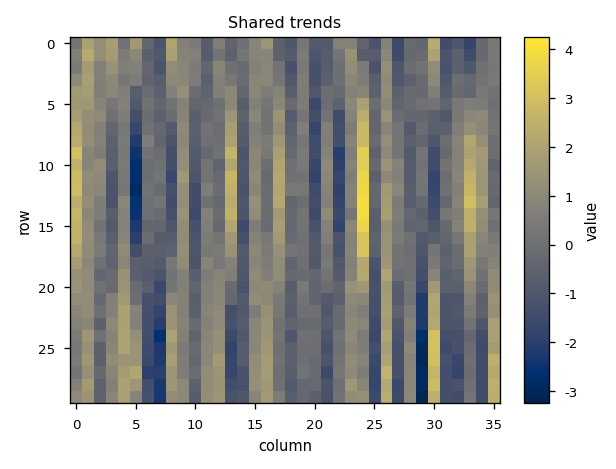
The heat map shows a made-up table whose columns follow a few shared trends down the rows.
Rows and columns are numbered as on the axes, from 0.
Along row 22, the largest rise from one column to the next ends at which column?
30
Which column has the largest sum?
24
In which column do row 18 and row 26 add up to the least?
29
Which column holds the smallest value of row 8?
5
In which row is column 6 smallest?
27
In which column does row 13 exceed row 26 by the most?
13
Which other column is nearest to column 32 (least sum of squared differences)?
21
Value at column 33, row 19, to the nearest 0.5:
1.5
